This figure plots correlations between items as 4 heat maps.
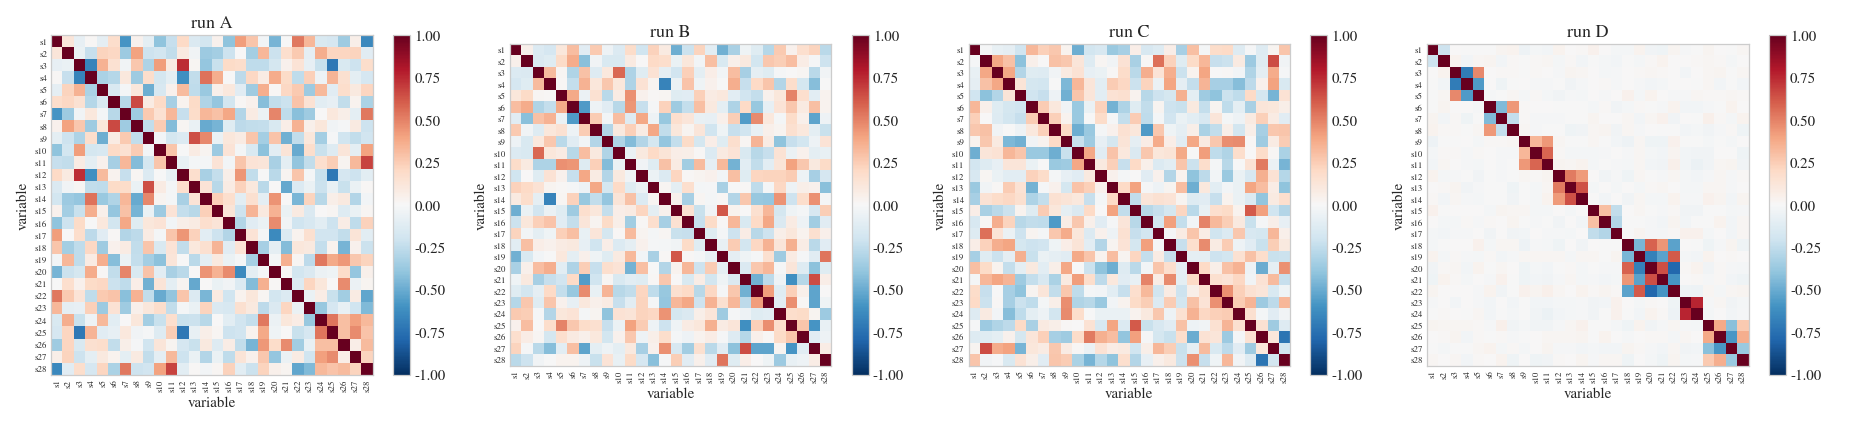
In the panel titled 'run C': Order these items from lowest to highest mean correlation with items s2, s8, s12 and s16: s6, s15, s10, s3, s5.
s5, s15, s10, s6, s3
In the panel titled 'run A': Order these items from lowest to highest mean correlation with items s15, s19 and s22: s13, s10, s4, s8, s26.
s10, s13, s8, s26, s4
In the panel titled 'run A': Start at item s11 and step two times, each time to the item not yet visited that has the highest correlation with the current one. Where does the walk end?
s7
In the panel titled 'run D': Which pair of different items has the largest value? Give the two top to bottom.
s23, s24
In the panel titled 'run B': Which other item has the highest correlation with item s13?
s8
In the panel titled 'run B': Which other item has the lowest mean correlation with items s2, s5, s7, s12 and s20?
s27
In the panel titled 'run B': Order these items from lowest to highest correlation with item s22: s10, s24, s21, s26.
s21, s10, s24, s26
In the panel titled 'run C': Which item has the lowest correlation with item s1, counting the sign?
s10
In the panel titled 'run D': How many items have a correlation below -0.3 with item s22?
3
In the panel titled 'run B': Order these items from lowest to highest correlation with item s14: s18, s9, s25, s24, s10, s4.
s4, s9, s25, s18, s10, s24
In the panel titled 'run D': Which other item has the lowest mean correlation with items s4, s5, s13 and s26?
s27
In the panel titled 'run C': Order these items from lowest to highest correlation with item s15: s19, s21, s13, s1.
s21, s1, s19, s13
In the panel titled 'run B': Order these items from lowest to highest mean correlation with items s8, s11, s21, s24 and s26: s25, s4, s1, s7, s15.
s4, s7, s15, s25, s1
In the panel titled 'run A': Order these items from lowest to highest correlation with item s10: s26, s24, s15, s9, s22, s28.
s22, s15, s24, s9, s26, s28
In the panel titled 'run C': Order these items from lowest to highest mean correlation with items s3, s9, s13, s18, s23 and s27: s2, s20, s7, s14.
s7, s20, s14, s2
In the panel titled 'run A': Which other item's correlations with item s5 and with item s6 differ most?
s19
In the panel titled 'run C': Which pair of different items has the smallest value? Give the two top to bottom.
s26, s28
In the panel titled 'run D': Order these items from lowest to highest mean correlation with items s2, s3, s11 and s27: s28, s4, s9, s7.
s4, s28, s7, s9
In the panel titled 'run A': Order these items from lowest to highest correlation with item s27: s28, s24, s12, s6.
s12, s6, s28, s24
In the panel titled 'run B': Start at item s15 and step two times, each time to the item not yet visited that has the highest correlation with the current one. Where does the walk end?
s28
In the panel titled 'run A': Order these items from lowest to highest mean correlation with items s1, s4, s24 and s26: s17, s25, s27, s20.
s17, s20, s27, s25
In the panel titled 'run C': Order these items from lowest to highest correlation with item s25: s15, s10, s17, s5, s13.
s17, s10, s5, s13, s15
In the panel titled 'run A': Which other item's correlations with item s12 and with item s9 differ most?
s3
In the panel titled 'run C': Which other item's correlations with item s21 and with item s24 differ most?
s4
